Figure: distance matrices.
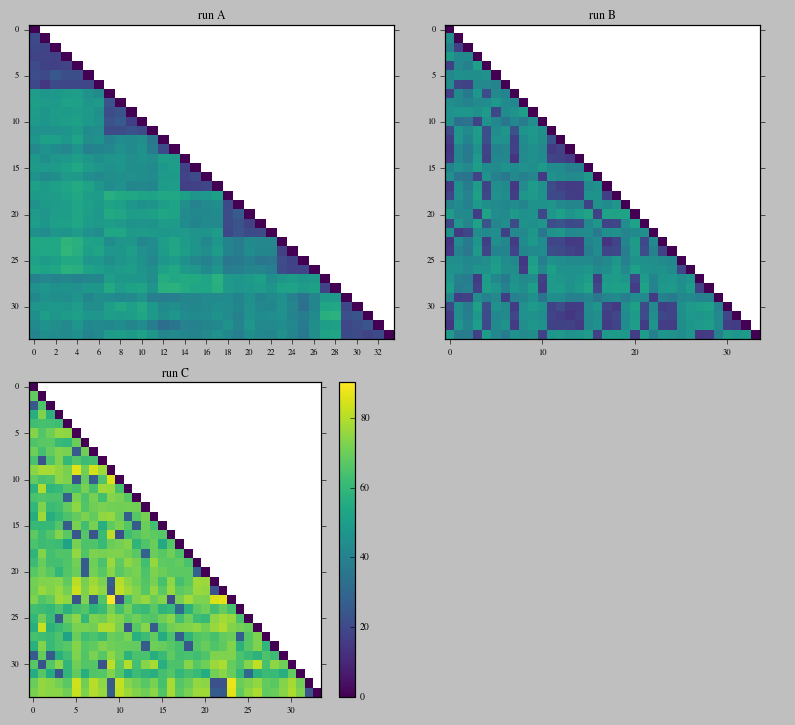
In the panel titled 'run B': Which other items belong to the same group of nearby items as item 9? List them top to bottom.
5
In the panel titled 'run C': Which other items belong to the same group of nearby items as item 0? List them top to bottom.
2, 29
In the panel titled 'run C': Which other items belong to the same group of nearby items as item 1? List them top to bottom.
8, 30
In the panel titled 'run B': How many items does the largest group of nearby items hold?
15
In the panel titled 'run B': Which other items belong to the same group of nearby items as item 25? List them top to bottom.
8, 26
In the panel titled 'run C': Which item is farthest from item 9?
23
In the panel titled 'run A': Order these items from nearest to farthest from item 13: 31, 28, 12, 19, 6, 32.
12, 32, 6, 31, 19, 28
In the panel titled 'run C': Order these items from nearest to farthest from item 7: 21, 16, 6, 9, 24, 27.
16, 24, 27, 6, 21, 9
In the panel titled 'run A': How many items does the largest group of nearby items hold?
7
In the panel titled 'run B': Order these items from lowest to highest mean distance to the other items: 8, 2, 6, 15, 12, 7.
7, 12, 2, 6, 8, 15
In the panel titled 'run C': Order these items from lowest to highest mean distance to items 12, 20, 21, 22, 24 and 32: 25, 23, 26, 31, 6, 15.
15, 6, 31, 25, 26, 23
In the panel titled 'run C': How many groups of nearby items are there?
10
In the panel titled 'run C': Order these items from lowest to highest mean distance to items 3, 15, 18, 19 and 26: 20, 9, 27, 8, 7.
20, 27, 8, 7, 9
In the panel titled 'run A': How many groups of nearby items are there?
8
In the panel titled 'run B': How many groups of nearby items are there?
6
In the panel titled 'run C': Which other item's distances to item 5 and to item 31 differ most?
3
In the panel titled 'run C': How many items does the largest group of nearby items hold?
5
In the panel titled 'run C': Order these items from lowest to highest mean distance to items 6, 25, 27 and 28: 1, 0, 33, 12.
0, 12, 1, 33
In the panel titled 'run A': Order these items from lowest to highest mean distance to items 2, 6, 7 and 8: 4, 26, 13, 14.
4, 13, 14, 26
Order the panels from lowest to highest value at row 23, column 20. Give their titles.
run A, run B, run C
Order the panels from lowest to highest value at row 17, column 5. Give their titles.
run B, run A, run C
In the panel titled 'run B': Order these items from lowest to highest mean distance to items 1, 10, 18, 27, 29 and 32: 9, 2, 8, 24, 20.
2, 24, 20, 8, 9
